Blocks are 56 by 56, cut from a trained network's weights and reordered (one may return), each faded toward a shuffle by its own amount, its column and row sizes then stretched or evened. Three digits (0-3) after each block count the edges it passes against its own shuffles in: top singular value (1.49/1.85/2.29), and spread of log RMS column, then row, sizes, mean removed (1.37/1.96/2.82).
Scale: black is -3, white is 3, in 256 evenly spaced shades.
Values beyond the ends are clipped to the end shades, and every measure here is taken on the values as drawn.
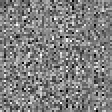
0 3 0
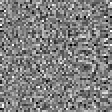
2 1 0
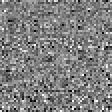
0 1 2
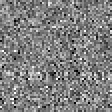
1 0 1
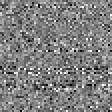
1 0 2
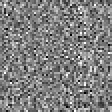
2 2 0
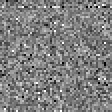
0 1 1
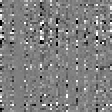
0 3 2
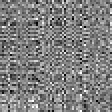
3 3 1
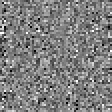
1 2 0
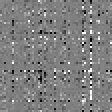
1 3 2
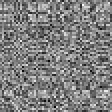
3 0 0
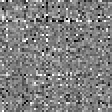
1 2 2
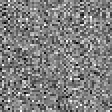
2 1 0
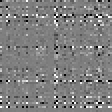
3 3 3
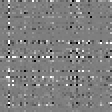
1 2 3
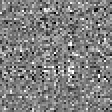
1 2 2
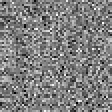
2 0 0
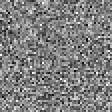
1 0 0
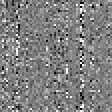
0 3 1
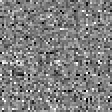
1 1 2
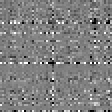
2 2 3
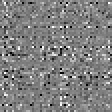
1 2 3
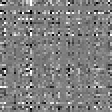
0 3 3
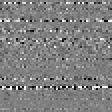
2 0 3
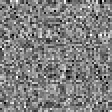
2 0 1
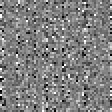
0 3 0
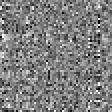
2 2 1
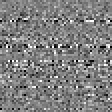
2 0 3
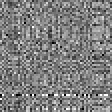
3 0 1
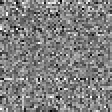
0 1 2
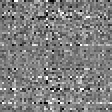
1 2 3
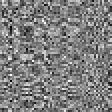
3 2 0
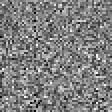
0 1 1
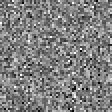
0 1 0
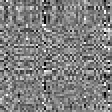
3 2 1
